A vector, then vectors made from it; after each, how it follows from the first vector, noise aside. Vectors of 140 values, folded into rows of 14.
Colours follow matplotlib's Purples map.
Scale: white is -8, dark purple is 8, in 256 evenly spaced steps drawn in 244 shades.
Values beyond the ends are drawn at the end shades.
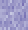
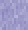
reversed, shrunk.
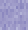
reversed, shrunk.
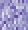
reversed, negated, scaled up.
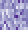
reversed, negated, scaled up.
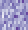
reversed, negated, scaled up.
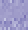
partly zeroed.
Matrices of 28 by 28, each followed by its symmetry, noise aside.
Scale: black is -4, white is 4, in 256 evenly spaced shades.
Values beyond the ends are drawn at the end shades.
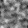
no symmetry.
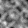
symmetric across the other diagonal.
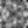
mirrored top to bottom.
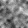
antisymmetric.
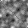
symmetric across the other diagonal.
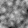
symmetric.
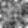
symmetric.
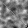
no symmetry.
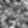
no symmetry.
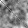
symmetric.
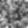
no symmetry.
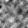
antisymmetric.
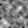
symmetric across the other diagonal.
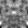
mirrored left to right.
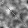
symmetric.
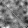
no symmetry.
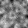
symmetric across the other diagonal.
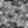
same after a half turn.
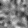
antisymmetric.
